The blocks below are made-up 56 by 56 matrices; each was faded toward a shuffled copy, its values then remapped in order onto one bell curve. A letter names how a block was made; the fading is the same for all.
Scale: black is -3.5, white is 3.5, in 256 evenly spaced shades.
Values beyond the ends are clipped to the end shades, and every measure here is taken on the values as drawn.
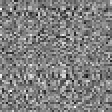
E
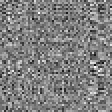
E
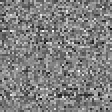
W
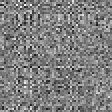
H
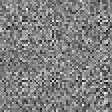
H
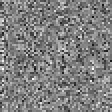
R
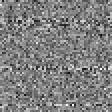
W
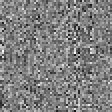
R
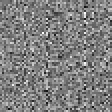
R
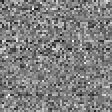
W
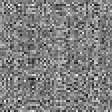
E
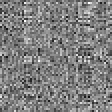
H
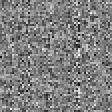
R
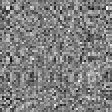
H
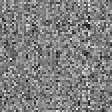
R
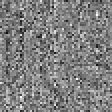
R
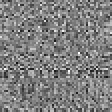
E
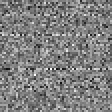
W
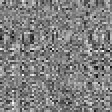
H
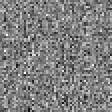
R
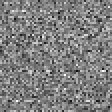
W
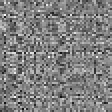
E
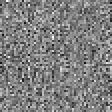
R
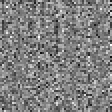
R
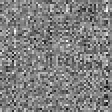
R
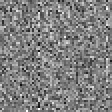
R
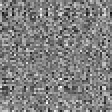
H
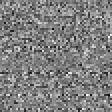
W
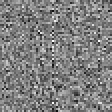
R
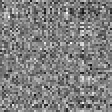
H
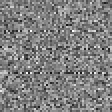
W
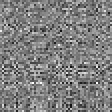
E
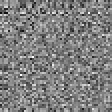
E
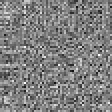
H
